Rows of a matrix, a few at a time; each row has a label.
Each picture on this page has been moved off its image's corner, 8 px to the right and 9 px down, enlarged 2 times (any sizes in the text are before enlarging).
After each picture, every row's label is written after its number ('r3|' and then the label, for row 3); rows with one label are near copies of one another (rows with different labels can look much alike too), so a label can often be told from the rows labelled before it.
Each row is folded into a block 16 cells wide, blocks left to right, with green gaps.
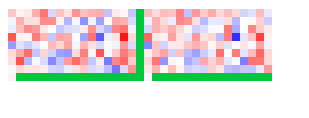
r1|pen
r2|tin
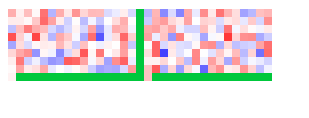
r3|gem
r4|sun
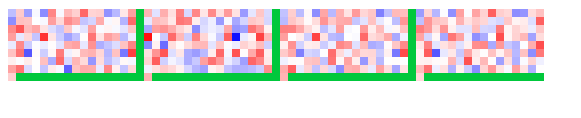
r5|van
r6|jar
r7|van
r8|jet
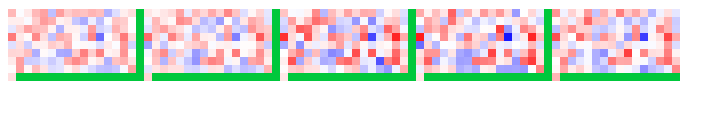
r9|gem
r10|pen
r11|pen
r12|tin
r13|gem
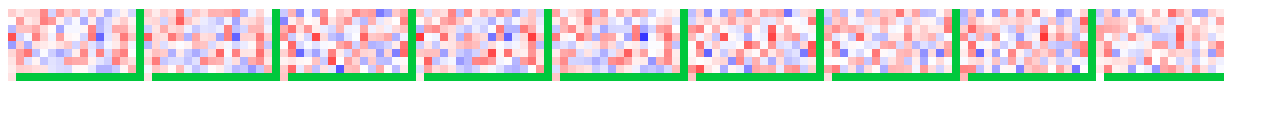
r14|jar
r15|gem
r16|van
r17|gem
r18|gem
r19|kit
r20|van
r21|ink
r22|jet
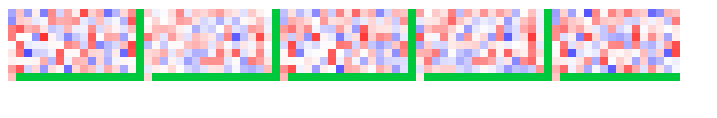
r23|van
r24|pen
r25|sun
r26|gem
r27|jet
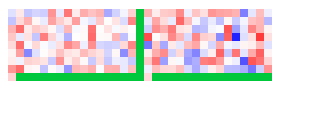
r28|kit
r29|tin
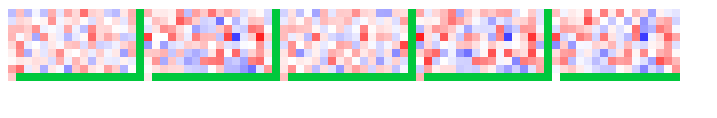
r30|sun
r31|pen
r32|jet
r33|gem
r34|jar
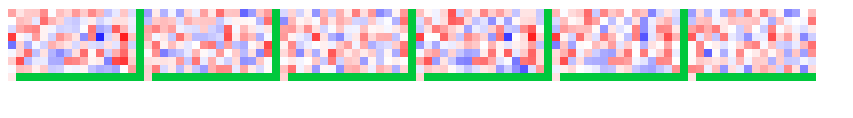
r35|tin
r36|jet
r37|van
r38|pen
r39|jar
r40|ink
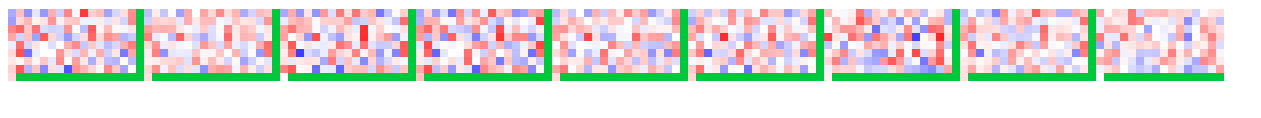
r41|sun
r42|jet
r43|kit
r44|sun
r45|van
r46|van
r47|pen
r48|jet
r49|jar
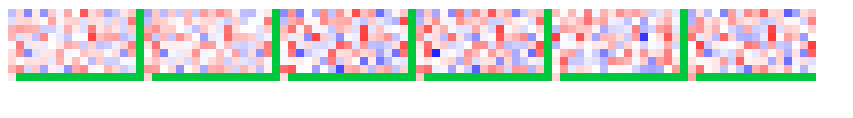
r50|sun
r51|ink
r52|kit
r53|kit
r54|gem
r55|jet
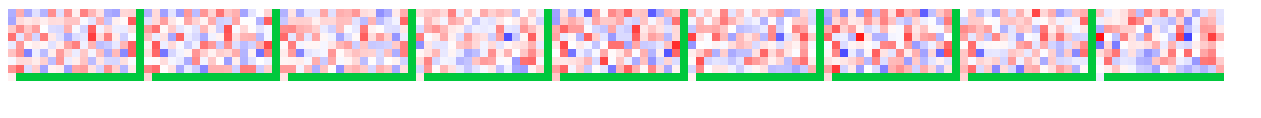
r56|ink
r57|kit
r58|ink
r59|tin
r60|jet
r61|gem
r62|van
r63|sun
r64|jar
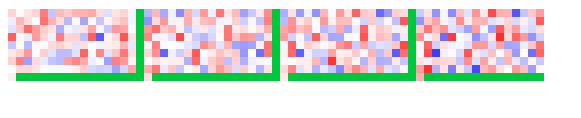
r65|pen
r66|van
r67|jet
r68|sun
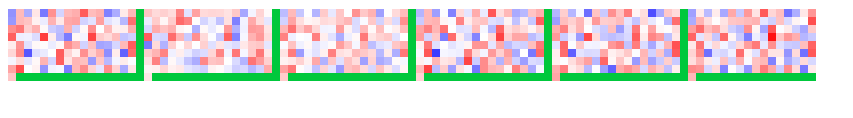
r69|van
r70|jar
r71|van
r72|sun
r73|jet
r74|ink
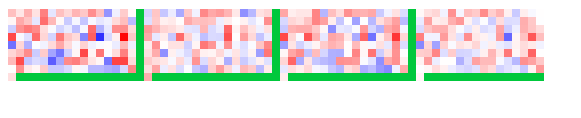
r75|tin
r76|jet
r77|pen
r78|jar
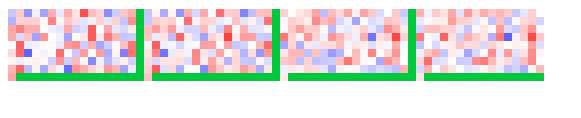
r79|sun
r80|sun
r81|pen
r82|gem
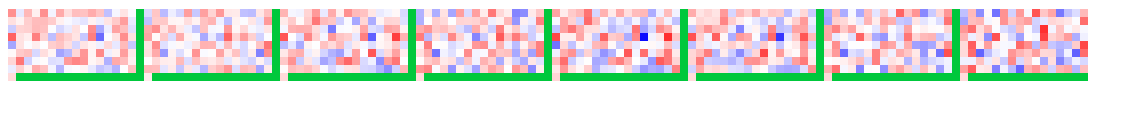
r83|gem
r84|ink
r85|pen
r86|ink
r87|tin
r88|gem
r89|van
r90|kit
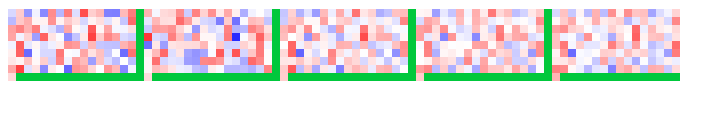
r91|sun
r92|jar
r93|sun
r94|sun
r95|kit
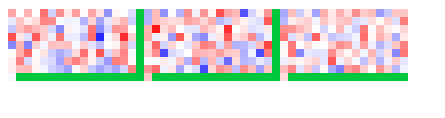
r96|jar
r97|kit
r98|jet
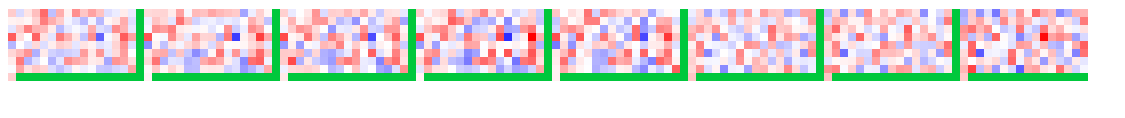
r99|gem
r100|tin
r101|pen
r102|pen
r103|jar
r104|sun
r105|kit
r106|sun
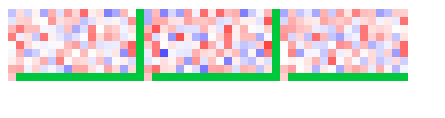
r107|jet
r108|kit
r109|jet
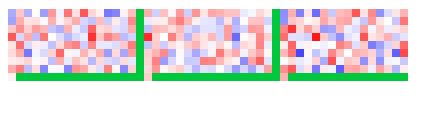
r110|ink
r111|gem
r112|van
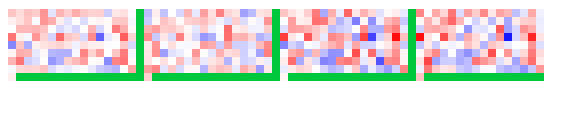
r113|tin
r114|ink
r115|pen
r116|gem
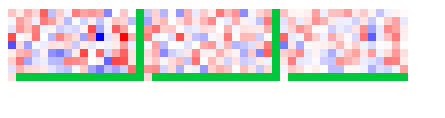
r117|tin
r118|van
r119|jar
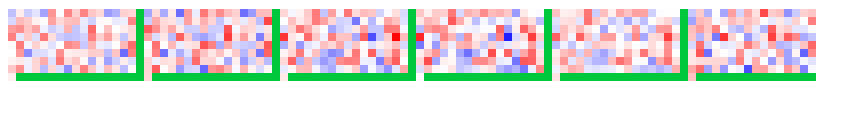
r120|jet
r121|jet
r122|pen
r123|tin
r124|pen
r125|sun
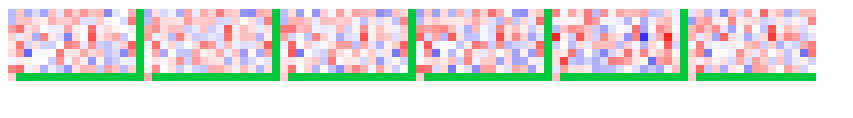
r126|kit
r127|jet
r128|jet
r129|ink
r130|gem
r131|sun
